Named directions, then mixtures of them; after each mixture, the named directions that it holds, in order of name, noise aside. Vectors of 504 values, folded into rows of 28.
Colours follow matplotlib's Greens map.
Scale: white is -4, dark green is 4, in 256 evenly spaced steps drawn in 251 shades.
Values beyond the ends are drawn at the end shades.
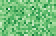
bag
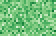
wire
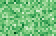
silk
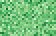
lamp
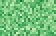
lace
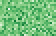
bag, lace, wire.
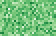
bag, lamp, wire.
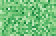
bag.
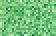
bag.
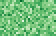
lace.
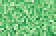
bag, lace.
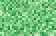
lace, lamp, silk.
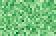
lace.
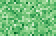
bag, silk.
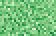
bag, lace, wire.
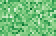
silk, wire.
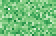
bag, silk, wire.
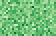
bag, lace, silk.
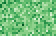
lamp, silk, wire.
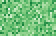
lamp, silk, wire.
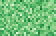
lace.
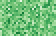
bag, lace.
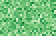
wire.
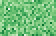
bag, lace, lamp.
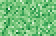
bag, lace, lamp.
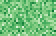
wire.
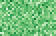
lamp.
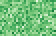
wire.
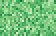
lace.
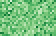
lamp.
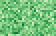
bag, silk, wire.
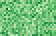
bag, lamp, silk.
